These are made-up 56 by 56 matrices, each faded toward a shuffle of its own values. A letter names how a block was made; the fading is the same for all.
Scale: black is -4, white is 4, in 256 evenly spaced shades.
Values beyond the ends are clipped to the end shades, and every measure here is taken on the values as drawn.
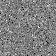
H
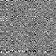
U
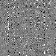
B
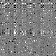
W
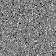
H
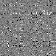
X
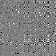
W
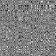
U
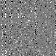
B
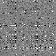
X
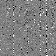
B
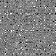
X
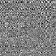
U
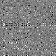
X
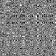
U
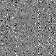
B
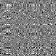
U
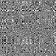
U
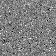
H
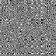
U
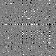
W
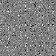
X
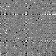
W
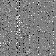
B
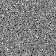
H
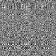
U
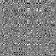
U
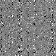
B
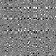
W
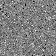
H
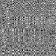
U
